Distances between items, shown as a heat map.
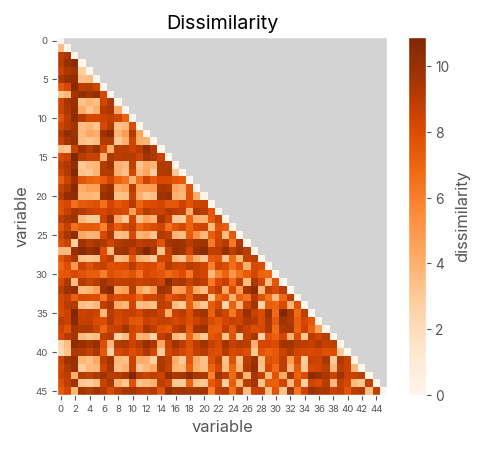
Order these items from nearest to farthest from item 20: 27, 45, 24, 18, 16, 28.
28, 16, 18, 24, 45, 27
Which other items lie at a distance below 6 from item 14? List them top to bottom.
0, 1, 7, 27, 39, 40
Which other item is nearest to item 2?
26
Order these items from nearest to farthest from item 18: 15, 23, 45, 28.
28, 23, 15, 45
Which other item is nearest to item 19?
44
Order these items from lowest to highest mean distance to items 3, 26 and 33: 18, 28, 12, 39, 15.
28, 12, 18, 15, 39
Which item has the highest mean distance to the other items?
2
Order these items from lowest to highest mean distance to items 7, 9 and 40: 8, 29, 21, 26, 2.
8, 29, 21, 26, 2
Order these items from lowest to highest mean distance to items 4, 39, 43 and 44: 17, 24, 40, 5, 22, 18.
17, 5, 40, 24, 18, 22
